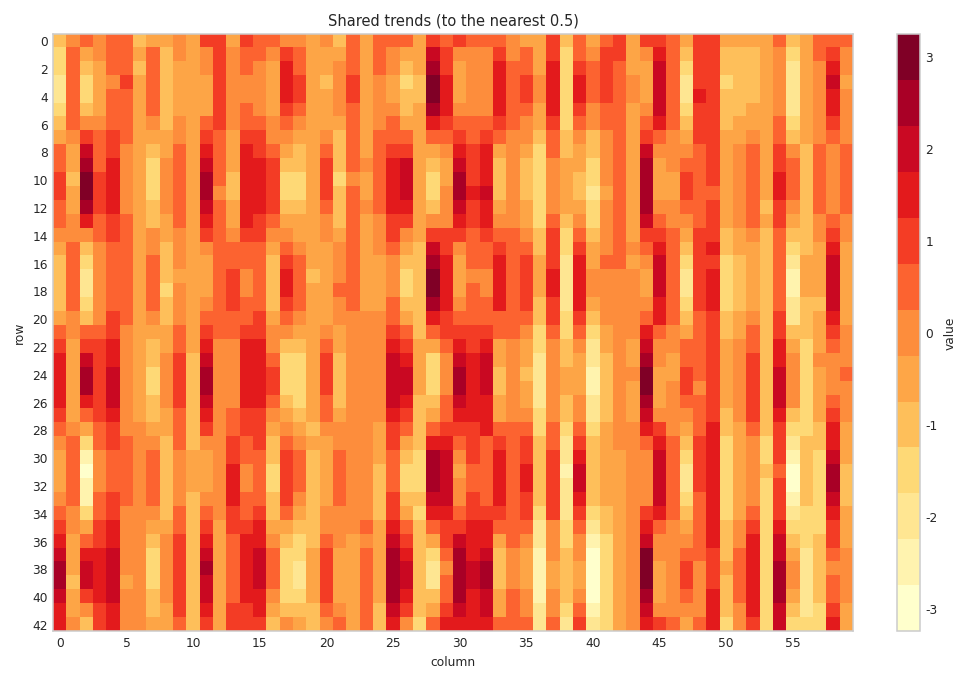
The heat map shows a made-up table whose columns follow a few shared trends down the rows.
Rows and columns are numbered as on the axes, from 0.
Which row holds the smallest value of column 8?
18
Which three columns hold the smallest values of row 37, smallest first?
40, 36, 56
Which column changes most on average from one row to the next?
2
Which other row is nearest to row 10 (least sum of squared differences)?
11
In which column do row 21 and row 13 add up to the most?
44
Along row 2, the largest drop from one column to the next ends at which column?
38
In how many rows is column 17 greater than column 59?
20
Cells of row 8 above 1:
6
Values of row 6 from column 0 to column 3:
-1 0.5 0 0
